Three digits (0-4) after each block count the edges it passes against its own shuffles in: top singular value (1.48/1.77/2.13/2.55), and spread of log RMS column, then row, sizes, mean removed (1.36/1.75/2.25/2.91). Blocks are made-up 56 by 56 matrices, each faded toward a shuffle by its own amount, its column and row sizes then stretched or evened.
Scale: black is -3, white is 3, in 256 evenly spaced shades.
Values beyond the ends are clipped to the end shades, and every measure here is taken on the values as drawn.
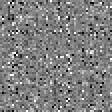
1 3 2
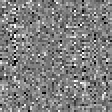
2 3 0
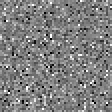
0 2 1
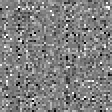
0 2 1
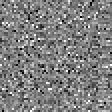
2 0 1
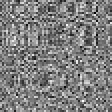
3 2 0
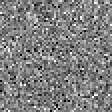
1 0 0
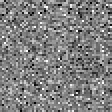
2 1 1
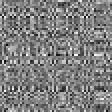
4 0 4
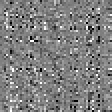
2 4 3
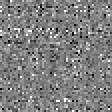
0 2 3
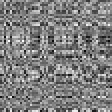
4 0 4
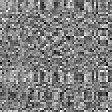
3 2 1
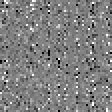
0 3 0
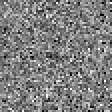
0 1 1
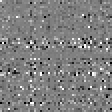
2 2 4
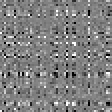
4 4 4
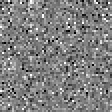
0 2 1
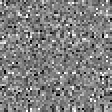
2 1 1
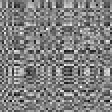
4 1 4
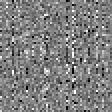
2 4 0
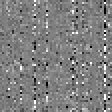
2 4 1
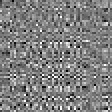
4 3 3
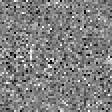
0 1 1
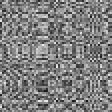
4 1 3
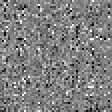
0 3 1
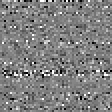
1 1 4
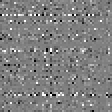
2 2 4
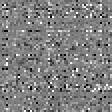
1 2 4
